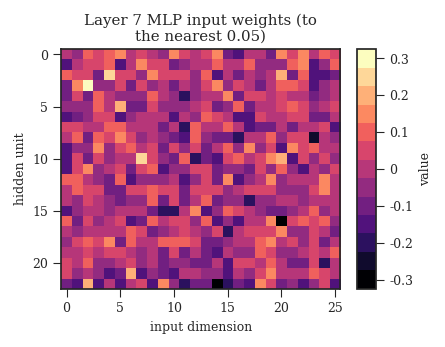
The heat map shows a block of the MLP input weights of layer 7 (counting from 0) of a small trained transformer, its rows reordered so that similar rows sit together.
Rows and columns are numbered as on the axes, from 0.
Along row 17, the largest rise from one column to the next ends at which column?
16
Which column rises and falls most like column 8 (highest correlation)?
13
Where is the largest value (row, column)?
3, 2
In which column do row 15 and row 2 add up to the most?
4
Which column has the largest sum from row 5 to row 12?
5
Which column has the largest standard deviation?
20
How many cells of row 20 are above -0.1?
19
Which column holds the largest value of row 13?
24
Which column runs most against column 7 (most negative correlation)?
0
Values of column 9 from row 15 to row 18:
-0.2 0 -0.05 0.1
